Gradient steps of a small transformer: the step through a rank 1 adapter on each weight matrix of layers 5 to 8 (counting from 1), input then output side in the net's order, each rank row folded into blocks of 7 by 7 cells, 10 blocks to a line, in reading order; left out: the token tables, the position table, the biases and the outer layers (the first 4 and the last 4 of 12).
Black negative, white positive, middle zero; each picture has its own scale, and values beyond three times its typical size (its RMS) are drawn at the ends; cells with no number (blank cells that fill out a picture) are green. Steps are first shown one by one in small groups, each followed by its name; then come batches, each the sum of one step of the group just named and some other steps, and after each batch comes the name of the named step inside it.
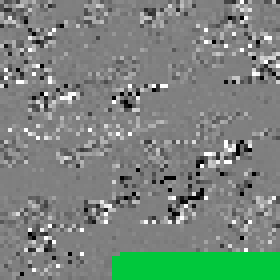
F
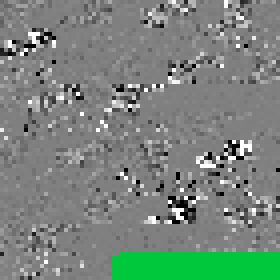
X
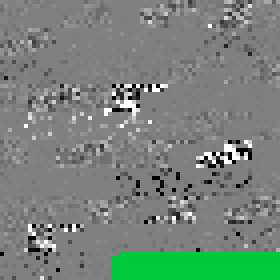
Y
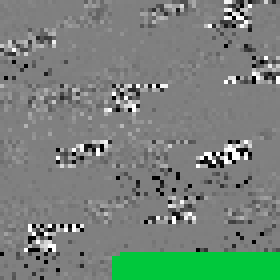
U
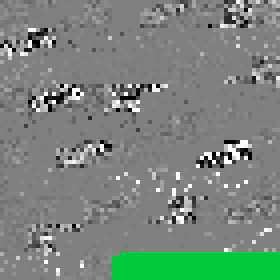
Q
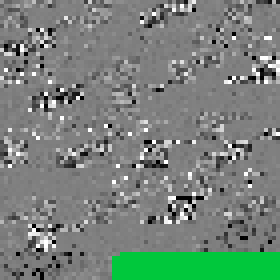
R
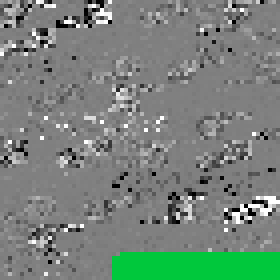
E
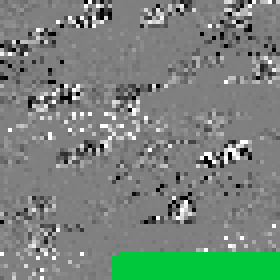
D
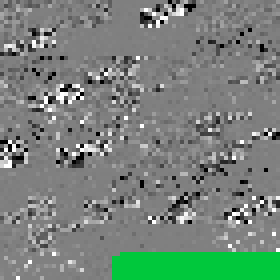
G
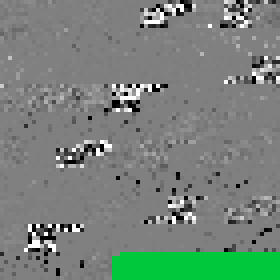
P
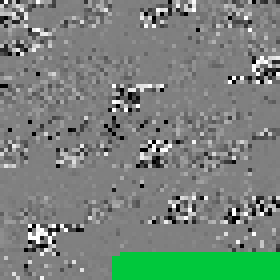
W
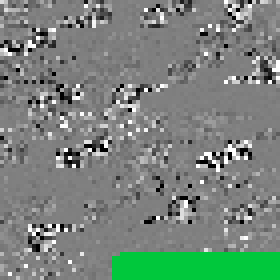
D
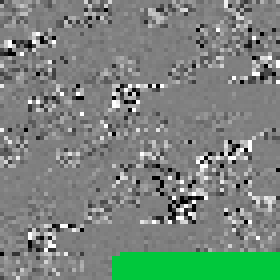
X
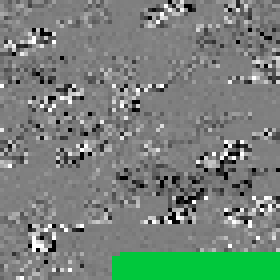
G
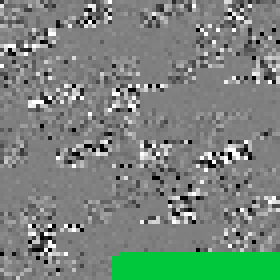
U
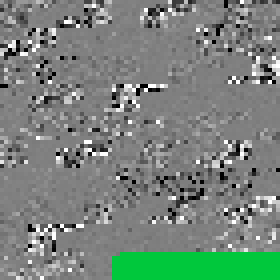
F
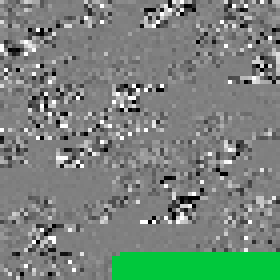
F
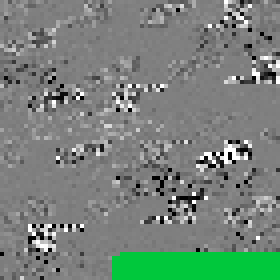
U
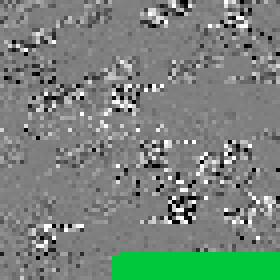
X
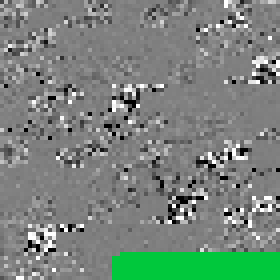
W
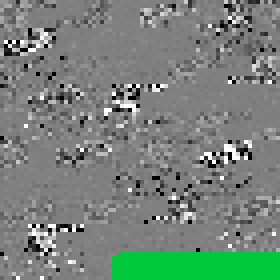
Y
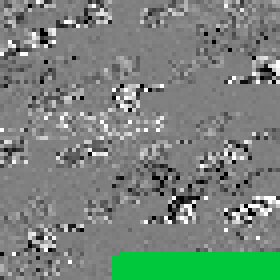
E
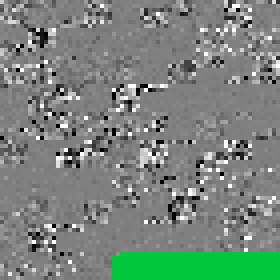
F
